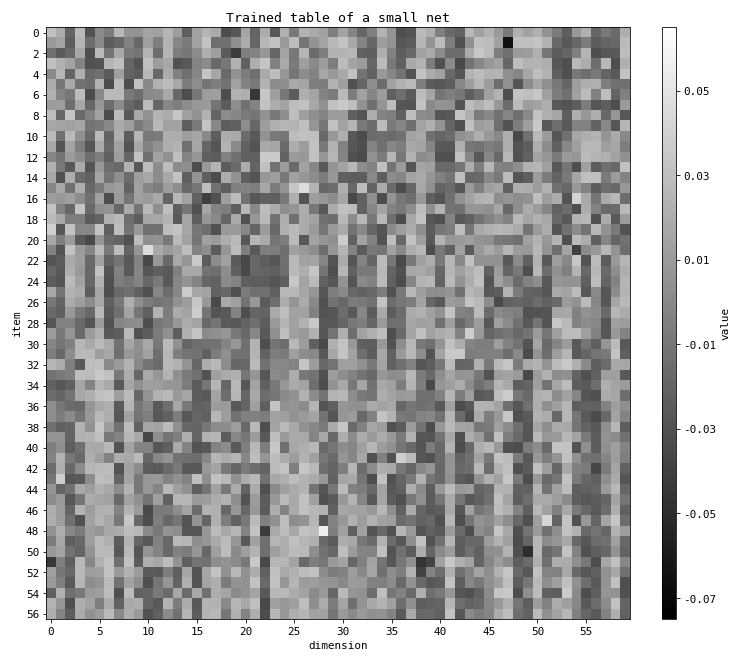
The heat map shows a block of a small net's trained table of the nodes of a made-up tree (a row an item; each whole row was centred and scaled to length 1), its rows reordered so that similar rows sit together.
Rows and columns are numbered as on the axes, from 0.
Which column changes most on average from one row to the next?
54
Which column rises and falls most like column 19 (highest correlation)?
57
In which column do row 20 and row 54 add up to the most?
30
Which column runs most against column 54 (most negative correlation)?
31
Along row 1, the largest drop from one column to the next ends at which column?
47
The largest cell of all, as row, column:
48, 28
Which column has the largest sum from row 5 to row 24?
50
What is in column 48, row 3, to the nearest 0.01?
0.03
